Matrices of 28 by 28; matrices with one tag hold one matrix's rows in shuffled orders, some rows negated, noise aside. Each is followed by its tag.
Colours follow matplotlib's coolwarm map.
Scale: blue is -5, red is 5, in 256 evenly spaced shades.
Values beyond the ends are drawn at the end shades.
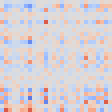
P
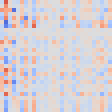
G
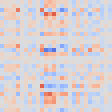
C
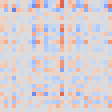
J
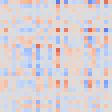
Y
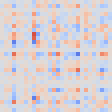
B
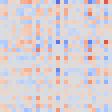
Y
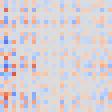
G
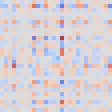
J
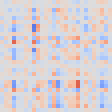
B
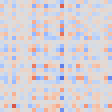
J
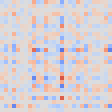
J
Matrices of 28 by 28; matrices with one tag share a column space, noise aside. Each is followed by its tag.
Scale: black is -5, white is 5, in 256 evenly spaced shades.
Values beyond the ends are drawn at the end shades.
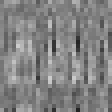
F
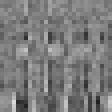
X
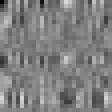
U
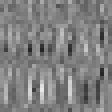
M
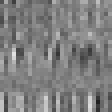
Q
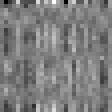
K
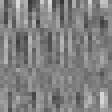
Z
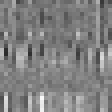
Q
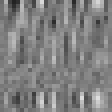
Z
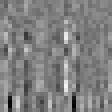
X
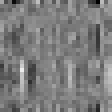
K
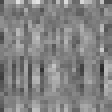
K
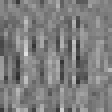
F
